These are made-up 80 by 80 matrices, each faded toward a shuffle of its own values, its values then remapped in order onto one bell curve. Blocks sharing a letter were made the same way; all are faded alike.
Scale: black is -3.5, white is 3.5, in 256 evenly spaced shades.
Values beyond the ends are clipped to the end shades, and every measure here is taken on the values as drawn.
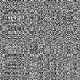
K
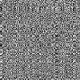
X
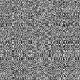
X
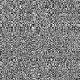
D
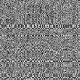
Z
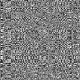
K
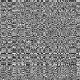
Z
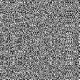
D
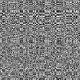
Z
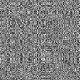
K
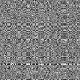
Z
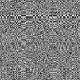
Z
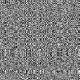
K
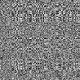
K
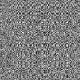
K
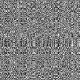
K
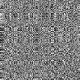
X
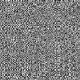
D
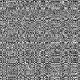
Z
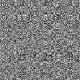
D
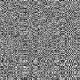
K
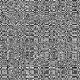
Z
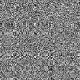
D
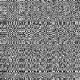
Z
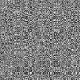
K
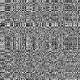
Z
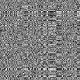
Z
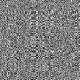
X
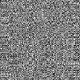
D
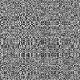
K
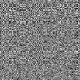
X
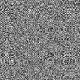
D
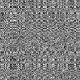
Z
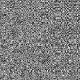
D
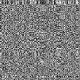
K
